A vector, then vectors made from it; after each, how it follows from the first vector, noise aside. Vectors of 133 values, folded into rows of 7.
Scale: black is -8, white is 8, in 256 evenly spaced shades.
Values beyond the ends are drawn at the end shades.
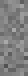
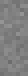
wrapped around, negated, shrunk.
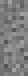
sign-scrambled.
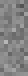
sign-scrambled.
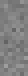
negated, shrunk.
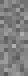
reversed.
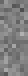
reversed.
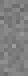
reversed, shrunk.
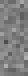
sign-scrambled.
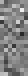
reversed, negated, scaled up.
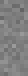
reversed, shrunk.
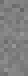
reversed, shrunk.
